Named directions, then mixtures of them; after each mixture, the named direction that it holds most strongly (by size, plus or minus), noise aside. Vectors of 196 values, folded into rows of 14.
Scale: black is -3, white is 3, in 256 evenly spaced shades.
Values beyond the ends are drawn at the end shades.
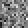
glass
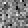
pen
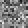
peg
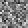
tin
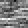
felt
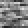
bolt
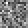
tin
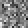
glass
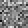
peg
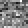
bolt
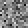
pen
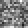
peg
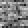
bolt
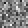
pen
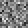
tin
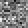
tin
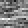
felt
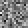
tin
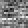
felt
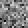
glass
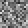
tin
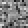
pen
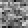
bolt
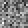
pen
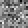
peg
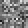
peg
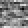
bolt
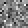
pen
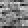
bolt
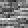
felt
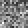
peg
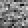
bolt
